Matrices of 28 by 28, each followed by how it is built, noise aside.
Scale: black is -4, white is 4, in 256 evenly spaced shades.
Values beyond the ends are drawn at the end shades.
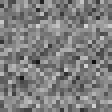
repeating columns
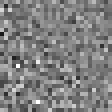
lower triangular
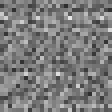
repeating columns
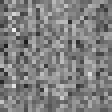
blocks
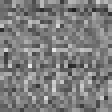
repeating columns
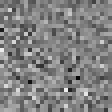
lower triangular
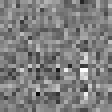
low rank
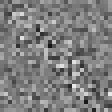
banded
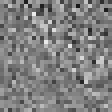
upper triangular
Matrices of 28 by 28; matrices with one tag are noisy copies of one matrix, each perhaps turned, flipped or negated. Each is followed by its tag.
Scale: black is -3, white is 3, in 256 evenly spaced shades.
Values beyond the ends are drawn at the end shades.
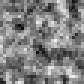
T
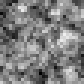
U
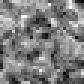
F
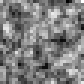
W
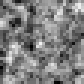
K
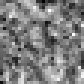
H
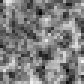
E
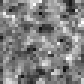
E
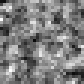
T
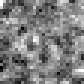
F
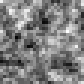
W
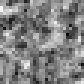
T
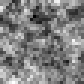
U
